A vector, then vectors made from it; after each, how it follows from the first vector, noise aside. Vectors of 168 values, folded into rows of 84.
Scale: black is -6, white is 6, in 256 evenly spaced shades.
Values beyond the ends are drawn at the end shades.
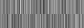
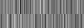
negated.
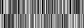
wrapped around, negated, scaled up.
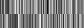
reversed, negated, scaled up.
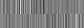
partly zeroed.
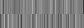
wrapped around, partly zeroed.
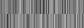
sign-scrambled.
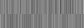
wrapped around, negated, shrunk.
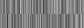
copied.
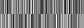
wrapped around, negated, scaled up.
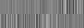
wrapped around, partly zeroed.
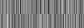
sign-scrambled.
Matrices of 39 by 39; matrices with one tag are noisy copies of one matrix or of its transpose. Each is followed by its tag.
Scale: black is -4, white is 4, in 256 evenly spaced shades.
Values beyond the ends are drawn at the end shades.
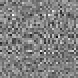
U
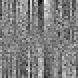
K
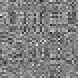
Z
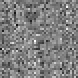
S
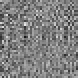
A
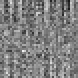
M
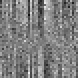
K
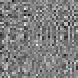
A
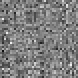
S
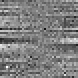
K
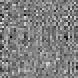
A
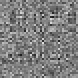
Z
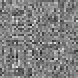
Z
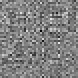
Z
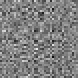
U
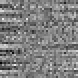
M
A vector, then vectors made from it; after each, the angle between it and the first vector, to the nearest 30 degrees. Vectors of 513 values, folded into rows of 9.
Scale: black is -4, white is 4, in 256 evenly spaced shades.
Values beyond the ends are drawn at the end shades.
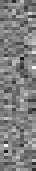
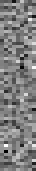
30 degrees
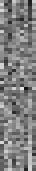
90 degrees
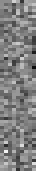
150 degrees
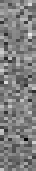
90 degrees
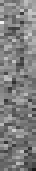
60 degrees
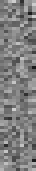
150 degrees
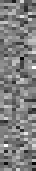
30 degrees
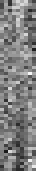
90 degrees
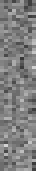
30 degrees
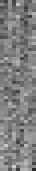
60 degrees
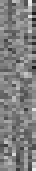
120 degrees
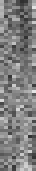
90 degrees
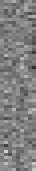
150 degrees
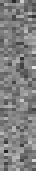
30 degrees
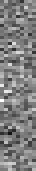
120 degrees
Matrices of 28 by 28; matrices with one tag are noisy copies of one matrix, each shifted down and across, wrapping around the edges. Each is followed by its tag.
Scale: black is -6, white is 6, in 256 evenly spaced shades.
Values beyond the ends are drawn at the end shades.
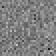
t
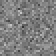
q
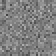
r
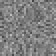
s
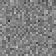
t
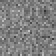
s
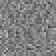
s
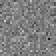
q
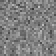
s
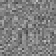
r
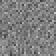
t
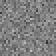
r
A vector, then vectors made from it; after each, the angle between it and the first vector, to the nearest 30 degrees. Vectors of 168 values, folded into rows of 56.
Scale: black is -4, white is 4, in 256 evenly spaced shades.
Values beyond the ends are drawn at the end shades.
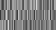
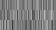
60 degrees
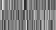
120 degrees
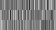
90 degrees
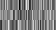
90 degrees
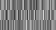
150 degrees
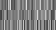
90 degrees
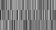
30 degrees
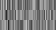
120 degrees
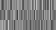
30 degrees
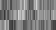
60 degrees
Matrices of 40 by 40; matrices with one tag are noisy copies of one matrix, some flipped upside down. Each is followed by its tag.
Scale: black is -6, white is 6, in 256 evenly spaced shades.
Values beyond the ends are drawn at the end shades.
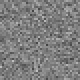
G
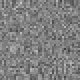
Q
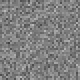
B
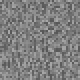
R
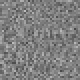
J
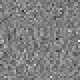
J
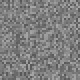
B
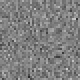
R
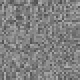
Q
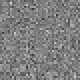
B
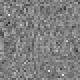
J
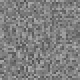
J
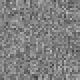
Q
